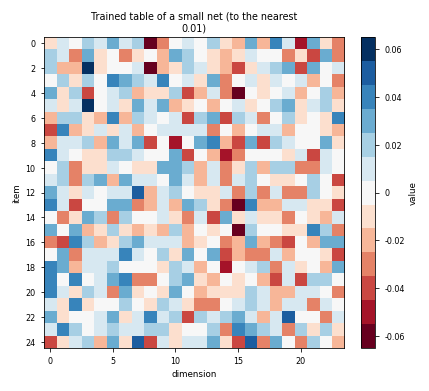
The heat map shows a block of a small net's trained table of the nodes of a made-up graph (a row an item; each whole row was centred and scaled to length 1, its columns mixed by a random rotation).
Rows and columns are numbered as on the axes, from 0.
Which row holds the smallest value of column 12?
21
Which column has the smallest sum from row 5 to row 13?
14
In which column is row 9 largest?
0
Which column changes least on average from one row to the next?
4
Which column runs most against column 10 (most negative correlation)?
12
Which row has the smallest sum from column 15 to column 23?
17
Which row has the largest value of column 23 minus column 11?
6
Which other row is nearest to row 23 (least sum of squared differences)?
3
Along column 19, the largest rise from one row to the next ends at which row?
2
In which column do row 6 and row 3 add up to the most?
5
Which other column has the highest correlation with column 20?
8
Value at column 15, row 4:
-0.06
